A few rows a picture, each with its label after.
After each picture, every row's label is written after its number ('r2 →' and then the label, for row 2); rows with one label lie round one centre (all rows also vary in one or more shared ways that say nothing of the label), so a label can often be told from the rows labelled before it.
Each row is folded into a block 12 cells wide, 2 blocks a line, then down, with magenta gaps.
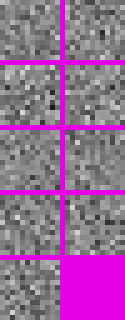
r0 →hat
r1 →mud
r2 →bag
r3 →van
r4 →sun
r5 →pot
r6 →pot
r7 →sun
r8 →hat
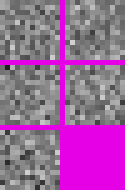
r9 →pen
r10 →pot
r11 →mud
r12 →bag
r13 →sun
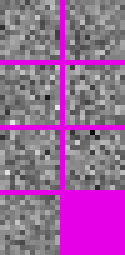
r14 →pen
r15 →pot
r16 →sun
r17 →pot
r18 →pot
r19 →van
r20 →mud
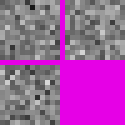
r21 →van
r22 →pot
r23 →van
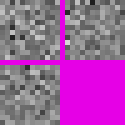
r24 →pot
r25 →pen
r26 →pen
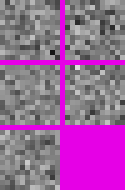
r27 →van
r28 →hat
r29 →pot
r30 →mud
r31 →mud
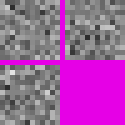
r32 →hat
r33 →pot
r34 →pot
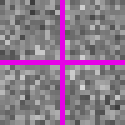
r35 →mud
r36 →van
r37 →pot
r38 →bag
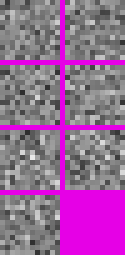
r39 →sun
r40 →hat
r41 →van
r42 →pen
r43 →pot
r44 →sun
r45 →sun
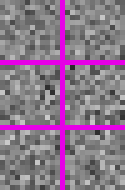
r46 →pen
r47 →sun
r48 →bag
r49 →sun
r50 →bag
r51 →pot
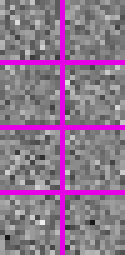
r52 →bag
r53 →pen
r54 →bag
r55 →hat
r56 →mud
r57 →sun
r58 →van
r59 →sun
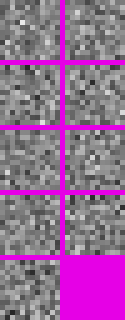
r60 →pot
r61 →mud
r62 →mud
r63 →pot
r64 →pot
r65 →van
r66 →sun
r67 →pen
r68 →mud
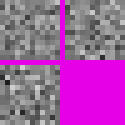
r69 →mud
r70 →sun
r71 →hat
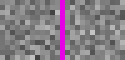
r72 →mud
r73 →mud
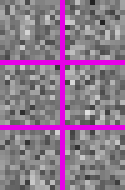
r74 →bag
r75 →pen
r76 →hat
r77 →bag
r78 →mud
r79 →van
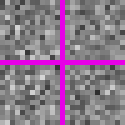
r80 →mud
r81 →pen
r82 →pot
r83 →mud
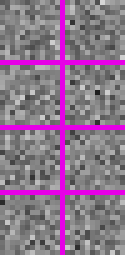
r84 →pot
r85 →hat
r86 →pot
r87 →mud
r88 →pen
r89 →sun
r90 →sun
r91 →pot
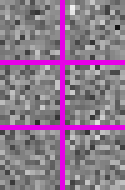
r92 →mud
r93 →bag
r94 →sun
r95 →sun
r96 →van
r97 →pen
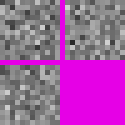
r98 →van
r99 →van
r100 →pot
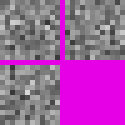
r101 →pot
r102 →sun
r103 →van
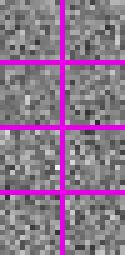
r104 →hat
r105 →hat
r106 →bag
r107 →hat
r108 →hat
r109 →pen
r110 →mud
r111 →van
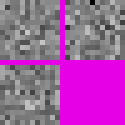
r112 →bag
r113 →pen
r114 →sun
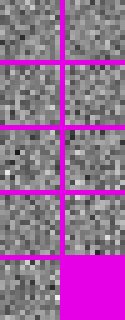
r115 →mud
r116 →bag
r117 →pot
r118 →pot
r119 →pot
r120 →pen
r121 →sun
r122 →pen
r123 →sun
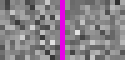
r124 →sun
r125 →sun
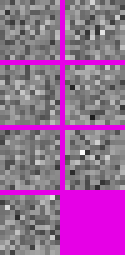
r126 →sun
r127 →mud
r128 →pen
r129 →van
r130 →mud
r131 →hat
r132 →hat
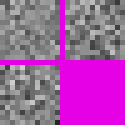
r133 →van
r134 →bag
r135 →sun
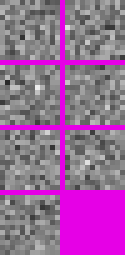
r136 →mud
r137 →van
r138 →hat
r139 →sun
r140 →sun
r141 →hat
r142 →mud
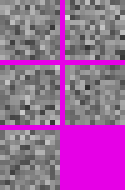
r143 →bag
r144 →van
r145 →bag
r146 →mud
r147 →sun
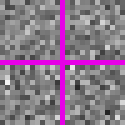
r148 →hat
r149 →pot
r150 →van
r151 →pen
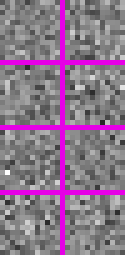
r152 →pen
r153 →pot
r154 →pen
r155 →sun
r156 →pen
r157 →pen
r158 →van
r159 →bag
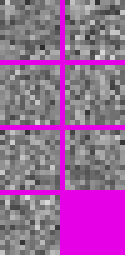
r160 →pen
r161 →mud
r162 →van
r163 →pen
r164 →pen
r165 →pot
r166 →hat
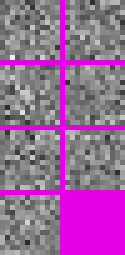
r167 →sun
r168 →hat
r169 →bag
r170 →van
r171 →sun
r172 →mud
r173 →van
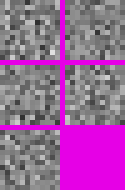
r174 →pen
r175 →pen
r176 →van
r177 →pot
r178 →mud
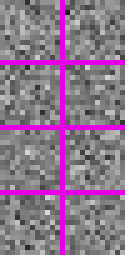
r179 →bag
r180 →pen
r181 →pen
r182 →van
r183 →bag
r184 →hat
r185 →mud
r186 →mud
